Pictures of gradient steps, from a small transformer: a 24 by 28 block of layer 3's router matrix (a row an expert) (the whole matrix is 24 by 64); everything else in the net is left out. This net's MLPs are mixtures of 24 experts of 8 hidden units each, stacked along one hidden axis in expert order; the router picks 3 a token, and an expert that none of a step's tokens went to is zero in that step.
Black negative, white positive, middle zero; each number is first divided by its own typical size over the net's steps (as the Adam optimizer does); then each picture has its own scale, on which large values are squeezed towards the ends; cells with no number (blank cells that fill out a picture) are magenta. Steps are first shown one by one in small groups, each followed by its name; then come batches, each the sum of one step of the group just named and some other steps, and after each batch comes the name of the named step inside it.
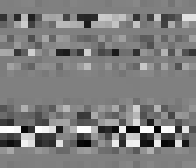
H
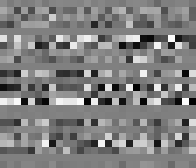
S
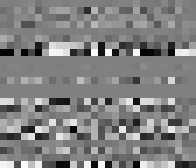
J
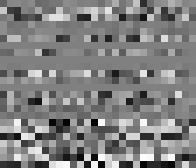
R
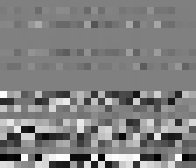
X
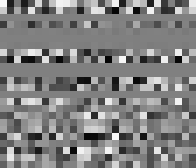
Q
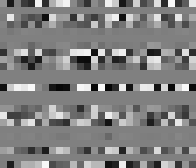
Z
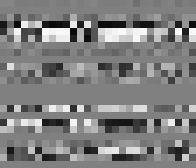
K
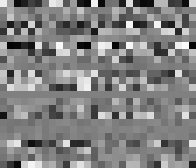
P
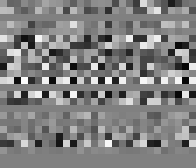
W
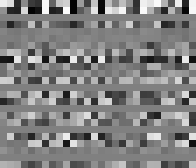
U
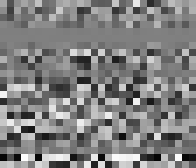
X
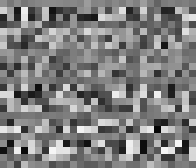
H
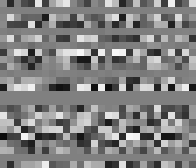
Z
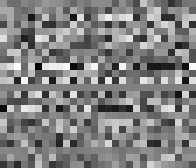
W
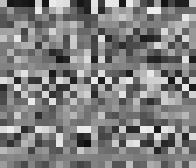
H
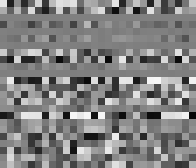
Q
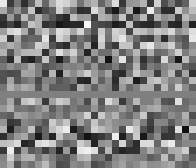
Q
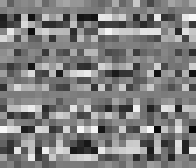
H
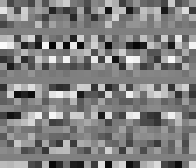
Z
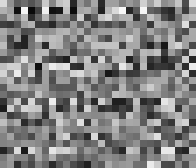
U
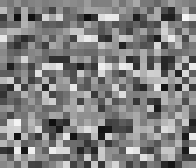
R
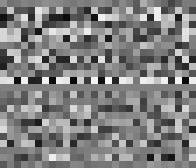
W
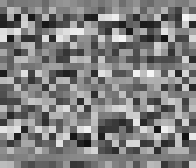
H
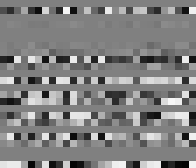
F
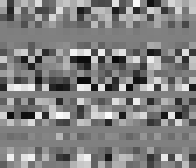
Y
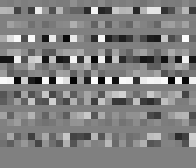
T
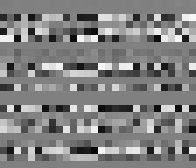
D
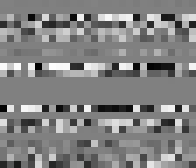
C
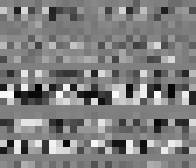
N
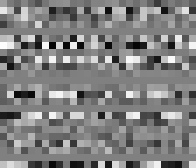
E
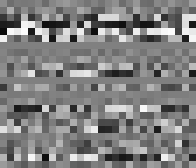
D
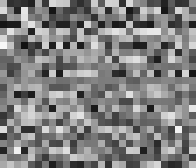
E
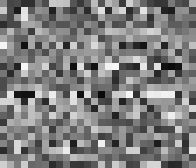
E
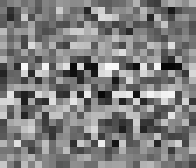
Y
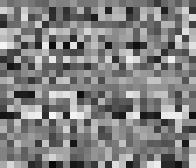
E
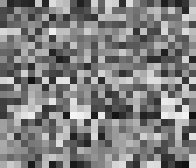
F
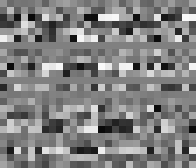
D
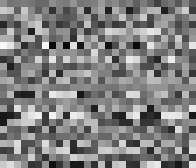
E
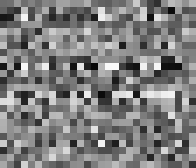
Y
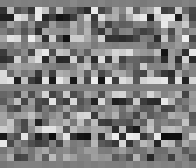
T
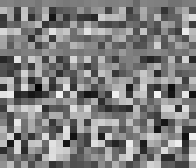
N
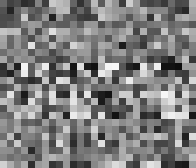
F
